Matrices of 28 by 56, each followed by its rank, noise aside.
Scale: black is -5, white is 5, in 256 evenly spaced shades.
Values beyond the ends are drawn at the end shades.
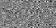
six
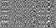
three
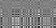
one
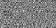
six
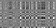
one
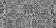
four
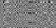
four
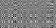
two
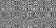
four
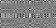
two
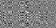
three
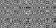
three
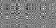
two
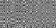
three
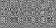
three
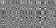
two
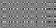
one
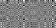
two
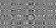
two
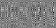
three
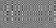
one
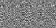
six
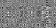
four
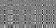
one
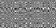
three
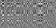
two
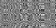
three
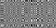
two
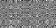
four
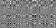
three
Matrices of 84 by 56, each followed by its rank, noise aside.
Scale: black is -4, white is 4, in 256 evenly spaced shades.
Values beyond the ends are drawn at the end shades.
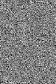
twelve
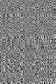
six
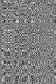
six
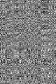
six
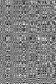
four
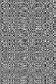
four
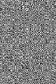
eight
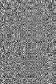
eight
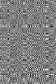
four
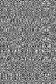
eight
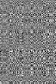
four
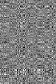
four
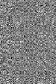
eight
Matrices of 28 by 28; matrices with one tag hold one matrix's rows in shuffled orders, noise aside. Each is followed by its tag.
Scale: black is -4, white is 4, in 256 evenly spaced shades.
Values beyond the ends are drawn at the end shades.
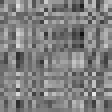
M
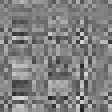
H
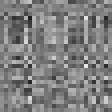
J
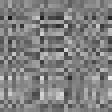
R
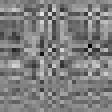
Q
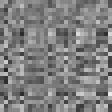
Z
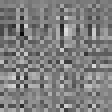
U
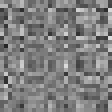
Z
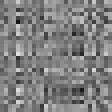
M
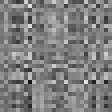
J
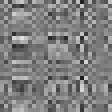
H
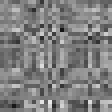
Q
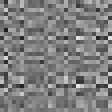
Z
